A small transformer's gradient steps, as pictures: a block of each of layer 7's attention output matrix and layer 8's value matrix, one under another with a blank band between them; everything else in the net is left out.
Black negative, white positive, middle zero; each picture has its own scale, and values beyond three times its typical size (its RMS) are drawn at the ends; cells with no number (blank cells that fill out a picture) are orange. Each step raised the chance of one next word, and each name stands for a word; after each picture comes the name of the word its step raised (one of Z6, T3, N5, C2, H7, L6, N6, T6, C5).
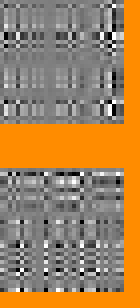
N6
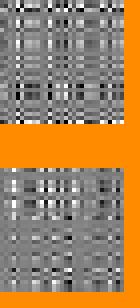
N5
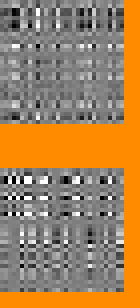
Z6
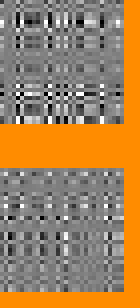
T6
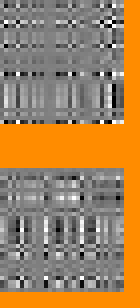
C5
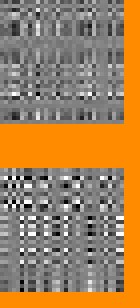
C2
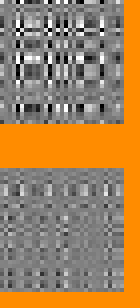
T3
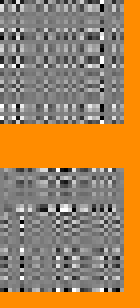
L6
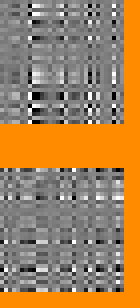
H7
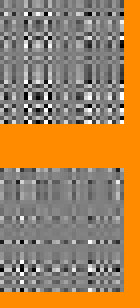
H7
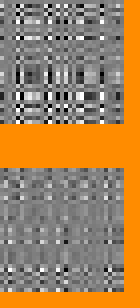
H7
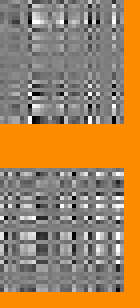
T6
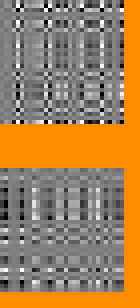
N5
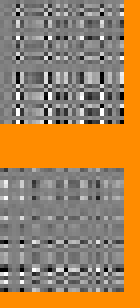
H7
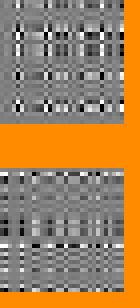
N6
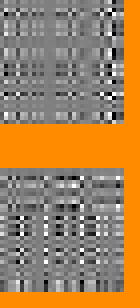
C2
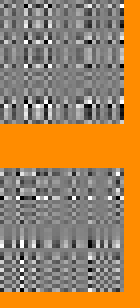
N6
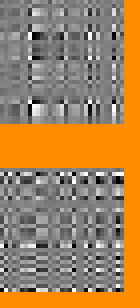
N6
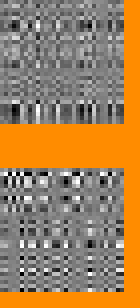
N6
